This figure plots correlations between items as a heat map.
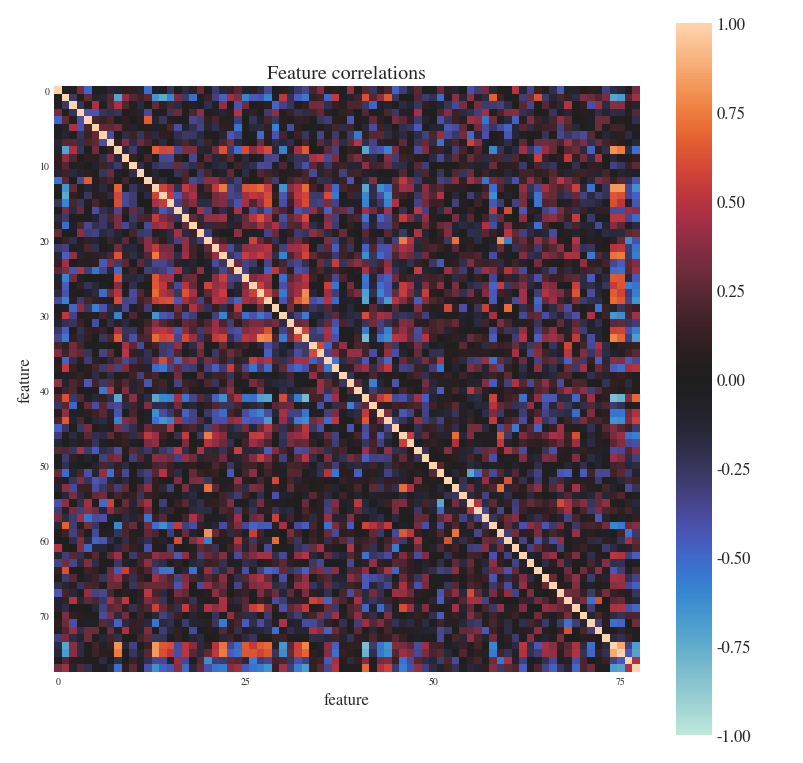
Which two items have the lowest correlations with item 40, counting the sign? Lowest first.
6, 51
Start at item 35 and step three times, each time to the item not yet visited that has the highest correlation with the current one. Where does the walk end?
72
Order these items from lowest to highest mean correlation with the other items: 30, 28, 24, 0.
30, 0, 24, 28
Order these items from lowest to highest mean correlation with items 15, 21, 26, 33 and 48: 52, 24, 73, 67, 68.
24, 73, 68, 52, 67
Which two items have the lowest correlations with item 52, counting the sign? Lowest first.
5, 6
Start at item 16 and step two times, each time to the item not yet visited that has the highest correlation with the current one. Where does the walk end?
29
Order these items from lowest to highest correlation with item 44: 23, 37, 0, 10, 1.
0, 10, 23, 37, 1
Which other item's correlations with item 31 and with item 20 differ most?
60
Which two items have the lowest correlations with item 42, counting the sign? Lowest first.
39, 2
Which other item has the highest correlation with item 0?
61
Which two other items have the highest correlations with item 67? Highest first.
55, 12
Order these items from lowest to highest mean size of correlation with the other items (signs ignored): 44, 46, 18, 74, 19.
19, 18, 46, 44, 74
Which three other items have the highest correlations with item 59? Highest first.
20, 53, 46
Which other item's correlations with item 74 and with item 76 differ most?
75
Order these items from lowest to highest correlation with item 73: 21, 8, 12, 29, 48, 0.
0, 8, 48, 21, 29, 12
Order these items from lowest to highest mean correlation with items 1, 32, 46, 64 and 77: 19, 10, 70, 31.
19, 31, 10, 70
